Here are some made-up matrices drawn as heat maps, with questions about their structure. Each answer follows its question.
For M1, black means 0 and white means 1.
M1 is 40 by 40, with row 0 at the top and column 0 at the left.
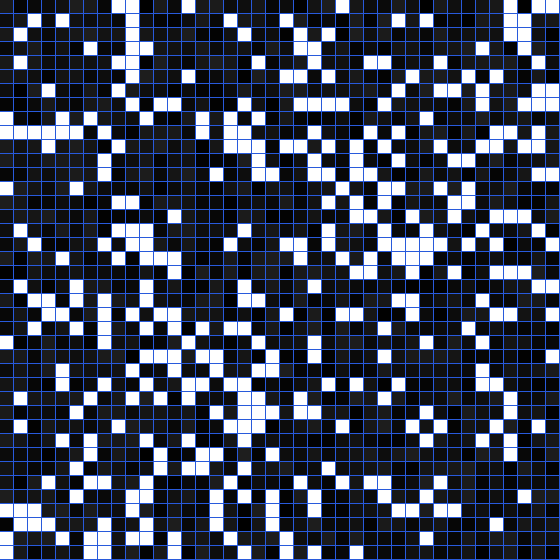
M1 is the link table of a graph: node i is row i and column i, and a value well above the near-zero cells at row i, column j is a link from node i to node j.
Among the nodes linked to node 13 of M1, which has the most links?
node 27
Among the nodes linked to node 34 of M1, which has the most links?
node 10
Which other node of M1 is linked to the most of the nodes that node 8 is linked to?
node 38
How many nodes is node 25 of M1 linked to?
9
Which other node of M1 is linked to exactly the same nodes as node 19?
node 15
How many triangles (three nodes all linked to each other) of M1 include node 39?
8
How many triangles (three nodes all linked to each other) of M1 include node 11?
3
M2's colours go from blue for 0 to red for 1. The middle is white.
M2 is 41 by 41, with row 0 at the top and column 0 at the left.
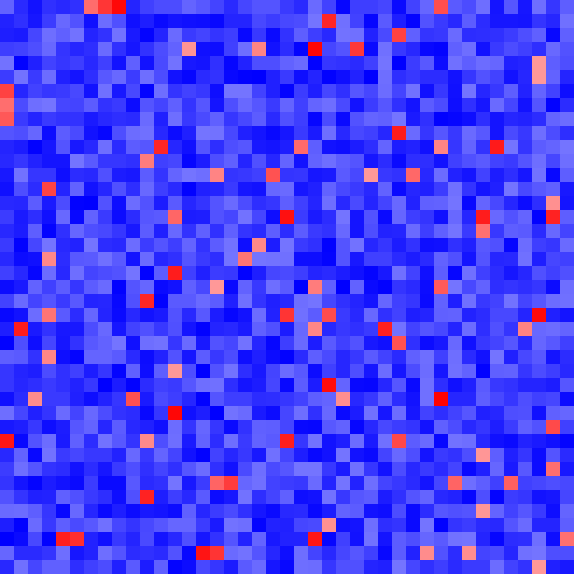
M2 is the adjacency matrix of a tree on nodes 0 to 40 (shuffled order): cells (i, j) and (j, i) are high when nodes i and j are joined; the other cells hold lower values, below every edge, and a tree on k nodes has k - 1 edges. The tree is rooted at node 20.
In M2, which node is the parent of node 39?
15
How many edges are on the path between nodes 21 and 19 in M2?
6
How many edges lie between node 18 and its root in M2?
3
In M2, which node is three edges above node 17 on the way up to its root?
22
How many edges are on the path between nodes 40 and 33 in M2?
6
